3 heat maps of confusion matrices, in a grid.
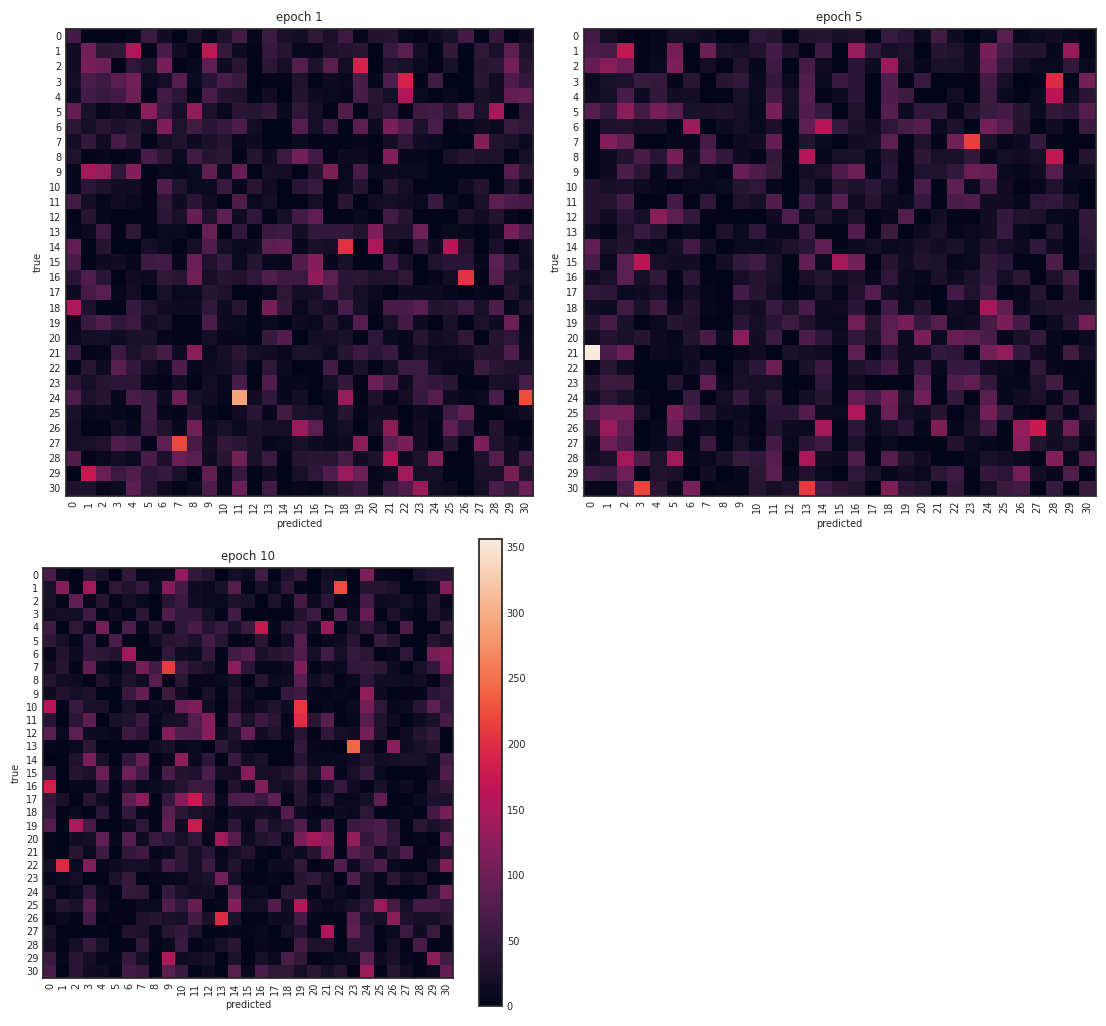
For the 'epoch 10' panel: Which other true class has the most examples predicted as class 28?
25
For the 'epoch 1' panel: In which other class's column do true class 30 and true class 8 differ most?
23
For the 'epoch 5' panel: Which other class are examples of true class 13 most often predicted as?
16
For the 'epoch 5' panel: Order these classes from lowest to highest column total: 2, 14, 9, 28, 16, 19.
19, 9, 14, 28, 16, 2
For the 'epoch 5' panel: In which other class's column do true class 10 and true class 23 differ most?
7
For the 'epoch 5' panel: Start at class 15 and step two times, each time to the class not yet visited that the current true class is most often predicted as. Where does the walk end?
28
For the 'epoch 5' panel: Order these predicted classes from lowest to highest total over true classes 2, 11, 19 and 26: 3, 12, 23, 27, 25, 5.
3, 12, 23, 25, 27, 5
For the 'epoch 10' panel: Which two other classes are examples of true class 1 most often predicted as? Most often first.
22, 3
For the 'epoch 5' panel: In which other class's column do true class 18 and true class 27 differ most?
24
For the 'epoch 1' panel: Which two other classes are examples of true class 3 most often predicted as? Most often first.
22, 4
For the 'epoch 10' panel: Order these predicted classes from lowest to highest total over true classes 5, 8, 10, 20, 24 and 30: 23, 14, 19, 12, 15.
15, 12, 23, 14, 19
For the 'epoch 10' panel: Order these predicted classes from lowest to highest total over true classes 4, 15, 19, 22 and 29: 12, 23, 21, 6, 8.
8, 23, 12, 6, 21
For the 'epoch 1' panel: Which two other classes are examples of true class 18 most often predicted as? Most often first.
0, 13
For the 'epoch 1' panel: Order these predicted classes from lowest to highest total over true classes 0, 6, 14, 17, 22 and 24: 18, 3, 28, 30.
3, 28, 30, 18
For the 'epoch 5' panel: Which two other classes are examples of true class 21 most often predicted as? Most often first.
0, 25
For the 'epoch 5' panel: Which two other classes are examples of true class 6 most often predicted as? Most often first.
14, 24
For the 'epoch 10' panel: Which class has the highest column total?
19
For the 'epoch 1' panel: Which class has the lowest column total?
12
